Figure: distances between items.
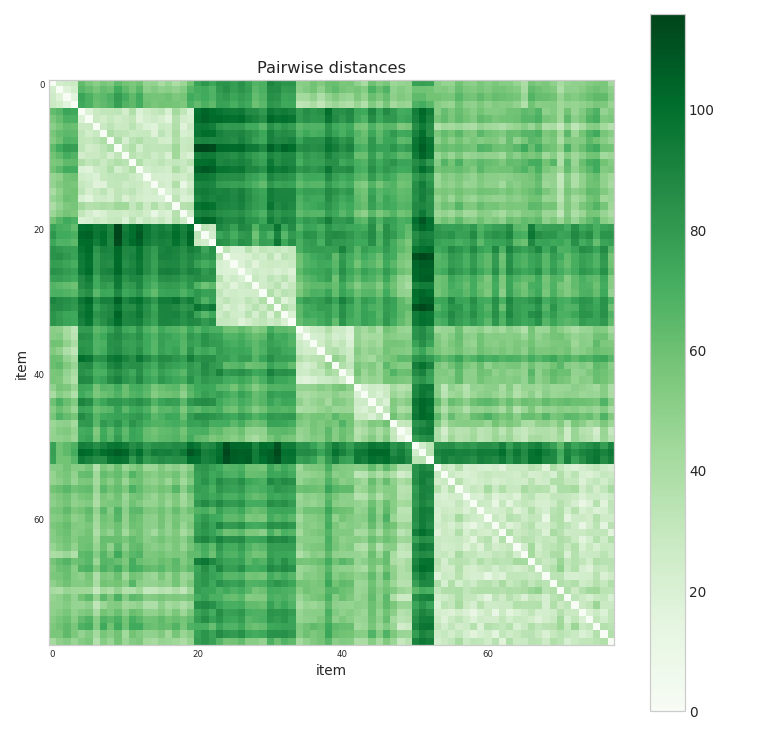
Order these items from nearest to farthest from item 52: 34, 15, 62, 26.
34, 15, 62, 26
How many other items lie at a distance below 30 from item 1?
3
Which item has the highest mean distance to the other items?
51
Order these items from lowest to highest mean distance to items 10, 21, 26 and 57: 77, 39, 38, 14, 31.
77, 14, 31, 39, 38
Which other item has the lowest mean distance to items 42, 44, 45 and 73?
43
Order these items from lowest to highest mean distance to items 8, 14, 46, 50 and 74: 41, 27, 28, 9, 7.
7, 9, 41, 28, 27
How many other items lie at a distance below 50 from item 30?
10
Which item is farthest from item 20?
9
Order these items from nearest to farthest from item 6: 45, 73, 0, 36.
73, 0, 45, 36
